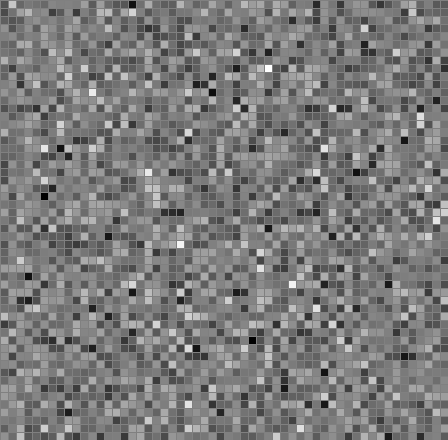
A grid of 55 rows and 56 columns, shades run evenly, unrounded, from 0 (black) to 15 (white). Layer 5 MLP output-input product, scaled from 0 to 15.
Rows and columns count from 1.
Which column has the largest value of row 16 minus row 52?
8
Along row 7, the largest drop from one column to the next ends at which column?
31
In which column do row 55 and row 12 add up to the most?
12
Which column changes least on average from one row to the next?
28
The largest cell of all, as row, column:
9, 34
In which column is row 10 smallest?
27
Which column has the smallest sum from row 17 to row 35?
44
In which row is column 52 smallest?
45
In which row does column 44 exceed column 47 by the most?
7
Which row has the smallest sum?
14
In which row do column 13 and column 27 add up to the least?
10
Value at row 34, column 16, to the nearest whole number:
5
